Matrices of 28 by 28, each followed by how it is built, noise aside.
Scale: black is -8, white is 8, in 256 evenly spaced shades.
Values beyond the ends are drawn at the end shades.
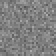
noise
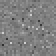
sparse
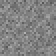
Hankel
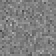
noise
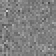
uneven columns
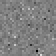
sparse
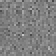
low rank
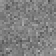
smooth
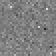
sparse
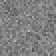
noise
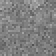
smooth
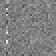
uneven columns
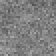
smooth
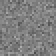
noise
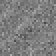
Hankel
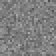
noise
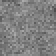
smooth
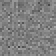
low rank
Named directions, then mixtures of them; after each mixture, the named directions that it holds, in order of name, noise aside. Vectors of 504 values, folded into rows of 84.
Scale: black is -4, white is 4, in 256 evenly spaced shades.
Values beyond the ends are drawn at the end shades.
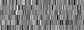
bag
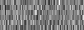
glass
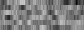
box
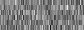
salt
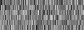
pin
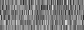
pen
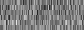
glass, pen.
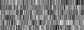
bag, box, salt.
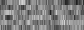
box.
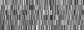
pin.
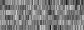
box, glass, salt.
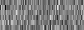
bag, glass, pin.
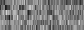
box, glass, pin.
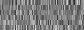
bag, pen, salt.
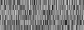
pen, pin.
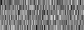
pin, salt.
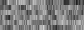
box.
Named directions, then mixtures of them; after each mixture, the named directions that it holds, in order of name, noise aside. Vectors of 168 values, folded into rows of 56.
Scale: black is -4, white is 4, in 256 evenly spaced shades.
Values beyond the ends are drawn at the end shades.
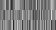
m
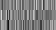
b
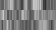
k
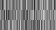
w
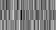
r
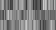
k, w.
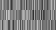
m, w.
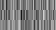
r, w.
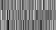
b.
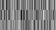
r, w.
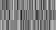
b, r.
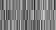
w.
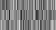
b, r.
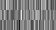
m, r.
